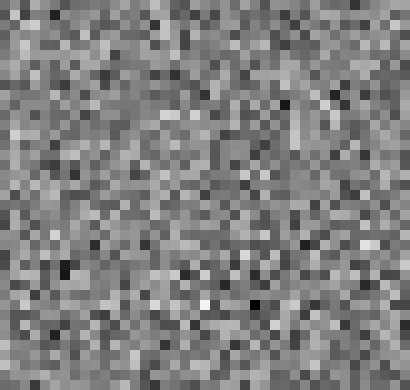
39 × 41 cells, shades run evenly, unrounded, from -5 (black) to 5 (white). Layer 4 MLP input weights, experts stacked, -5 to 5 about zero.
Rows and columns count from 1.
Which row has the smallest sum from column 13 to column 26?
32
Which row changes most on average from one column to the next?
28
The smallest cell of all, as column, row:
26, 31
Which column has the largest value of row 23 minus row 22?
37
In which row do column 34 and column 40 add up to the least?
10
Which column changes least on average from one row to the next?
14
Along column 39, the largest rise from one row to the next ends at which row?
29
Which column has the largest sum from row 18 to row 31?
16
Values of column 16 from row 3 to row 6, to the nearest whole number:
-3 1 -2 1
